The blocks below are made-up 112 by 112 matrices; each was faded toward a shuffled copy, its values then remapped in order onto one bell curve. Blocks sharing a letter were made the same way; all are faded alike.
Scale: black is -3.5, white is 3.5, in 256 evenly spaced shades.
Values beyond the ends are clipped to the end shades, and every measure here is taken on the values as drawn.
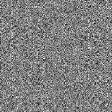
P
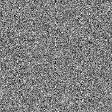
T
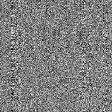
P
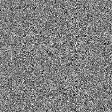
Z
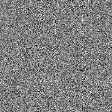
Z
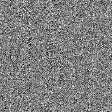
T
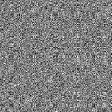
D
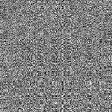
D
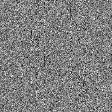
T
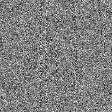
T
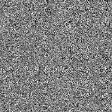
Z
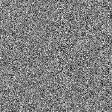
T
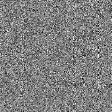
Z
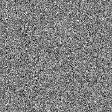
T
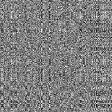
D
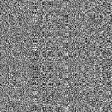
D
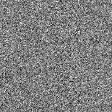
T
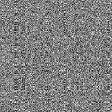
D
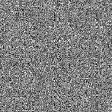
P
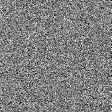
T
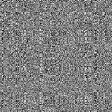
D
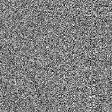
P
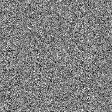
T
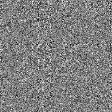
Z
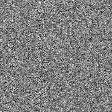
T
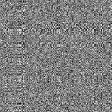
D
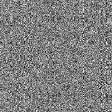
P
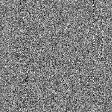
T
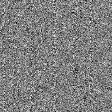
T
